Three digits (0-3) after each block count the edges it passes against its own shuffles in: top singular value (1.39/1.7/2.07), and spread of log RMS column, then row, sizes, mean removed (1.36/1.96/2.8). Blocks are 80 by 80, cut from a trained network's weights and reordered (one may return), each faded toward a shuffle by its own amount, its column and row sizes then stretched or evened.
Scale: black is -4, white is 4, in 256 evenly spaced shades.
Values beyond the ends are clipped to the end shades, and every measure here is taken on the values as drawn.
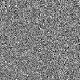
2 2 0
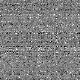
2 1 2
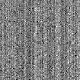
3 0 1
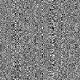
2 3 0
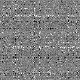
2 2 2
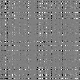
3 3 3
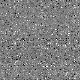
0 1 2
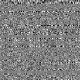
2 0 3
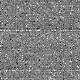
1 2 0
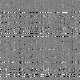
2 1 3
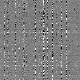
2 3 0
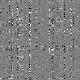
1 3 2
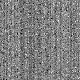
2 0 0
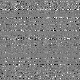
1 1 3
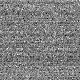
2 0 0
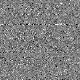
1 0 2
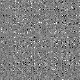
0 2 2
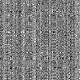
3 1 2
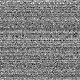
3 0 1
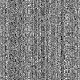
3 2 0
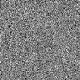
2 1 0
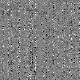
0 3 0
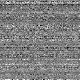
3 0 3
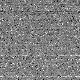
1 0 1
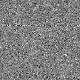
1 0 1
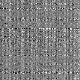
3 0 3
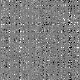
1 3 2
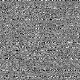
1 0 3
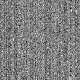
2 1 0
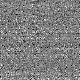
1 1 1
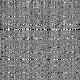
3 0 3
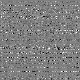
0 0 3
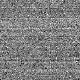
2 1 0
